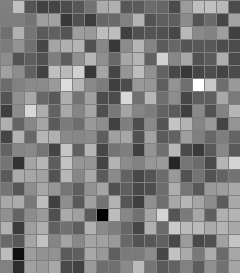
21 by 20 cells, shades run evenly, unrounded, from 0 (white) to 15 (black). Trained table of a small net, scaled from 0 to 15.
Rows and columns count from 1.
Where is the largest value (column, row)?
9, 17
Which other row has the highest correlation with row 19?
13
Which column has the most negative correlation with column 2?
20
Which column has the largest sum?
14
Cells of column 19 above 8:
9
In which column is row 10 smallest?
15
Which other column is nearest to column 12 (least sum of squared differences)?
5
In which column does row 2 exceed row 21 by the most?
8
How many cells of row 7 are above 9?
3
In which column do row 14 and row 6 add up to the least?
6
